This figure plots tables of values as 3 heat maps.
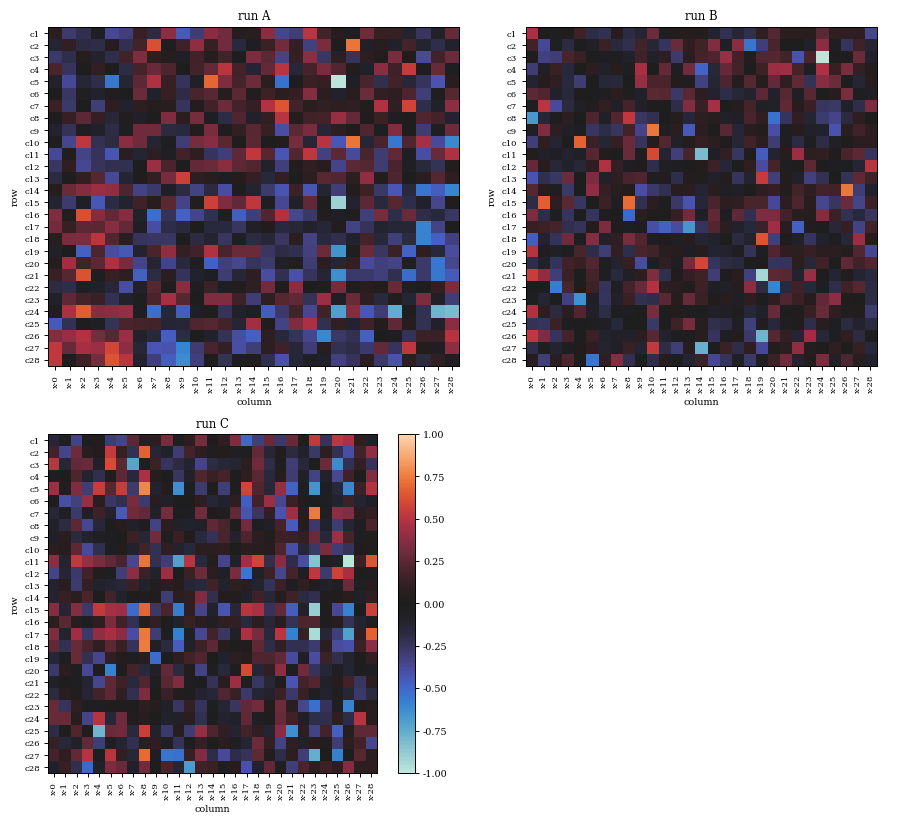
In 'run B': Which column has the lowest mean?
x-2
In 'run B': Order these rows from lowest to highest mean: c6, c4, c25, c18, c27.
c25, c27, c18, c6, c4
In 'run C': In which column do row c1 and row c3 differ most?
x-25
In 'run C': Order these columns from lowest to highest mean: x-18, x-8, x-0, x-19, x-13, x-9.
x-9, x-19, x-13, x-0, x-18, x-8
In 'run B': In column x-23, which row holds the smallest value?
c13
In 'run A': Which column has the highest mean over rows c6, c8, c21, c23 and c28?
x-2
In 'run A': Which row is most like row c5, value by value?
c15
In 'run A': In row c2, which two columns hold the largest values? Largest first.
x-21, x-7
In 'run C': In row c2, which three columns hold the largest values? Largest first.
x-8, x-5, x-28
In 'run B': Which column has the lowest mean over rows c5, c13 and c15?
x-0
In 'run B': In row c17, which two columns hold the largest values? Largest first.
x-20, x-6
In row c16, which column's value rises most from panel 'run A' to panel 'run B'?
x-13
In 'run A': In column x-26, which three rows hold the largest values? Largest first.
c10, c23, c8
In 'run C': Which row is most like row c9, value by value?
c13
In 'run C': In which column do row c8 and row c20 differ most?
x-5
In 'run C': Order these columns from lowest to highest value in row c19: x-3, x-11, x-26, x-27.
x-3, x-26, x-27, x-11
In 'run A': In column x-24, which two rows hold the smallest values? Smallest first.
c24, c10
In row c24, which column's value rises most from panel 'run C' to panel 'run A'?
x-3
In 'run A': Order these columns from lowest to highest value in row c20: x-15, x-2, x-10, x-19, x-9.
x-15, x-9, x-10, x-19, x-2
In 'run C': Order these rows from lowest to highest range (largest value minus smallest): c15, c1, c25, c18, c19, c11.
c19, c1, c18, c25, c15, c11
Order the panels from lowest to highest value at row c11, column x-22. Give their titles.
run C, run A, run B
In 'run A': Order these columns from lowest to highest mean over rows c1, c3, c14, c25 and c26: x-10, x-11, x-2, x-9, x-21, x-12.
x-9, x-21, x-10, x-12, x-11, x-2
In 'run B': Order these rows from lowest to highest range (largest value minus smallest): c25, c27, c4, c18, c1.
c25, c1, c4, c18, c27
